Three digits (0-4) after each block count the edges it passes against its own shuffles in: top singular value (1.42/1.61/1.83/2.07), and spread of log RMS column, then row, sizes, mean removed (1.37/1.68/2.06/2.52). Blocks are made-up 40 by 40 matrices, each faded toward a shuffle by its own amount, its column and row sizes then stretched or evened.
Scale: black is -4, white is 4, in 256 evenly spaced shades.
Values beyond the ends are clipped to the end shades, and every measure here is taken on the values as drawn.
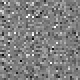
3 1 1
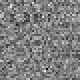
3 0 1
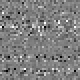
0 1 4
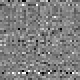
4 1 3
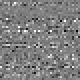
2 0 4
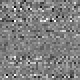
2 0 4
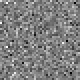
1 0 1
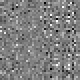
3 3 0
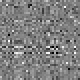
4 0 3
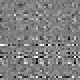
4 2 4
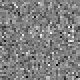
1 0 1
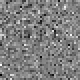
2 0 1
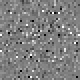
0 0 2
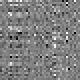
4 3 2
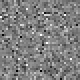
1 0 0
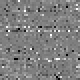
2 1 3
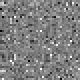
2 0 1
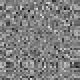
4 0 2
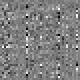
2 4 2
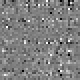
2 2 3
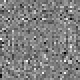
2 2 1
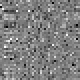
3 1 0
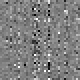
2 4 1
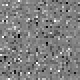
0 3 1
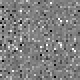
2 1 1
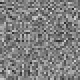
2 0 1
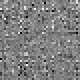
2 3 1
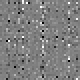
1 3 1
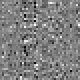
3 4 0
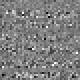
0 0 4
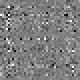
1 2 3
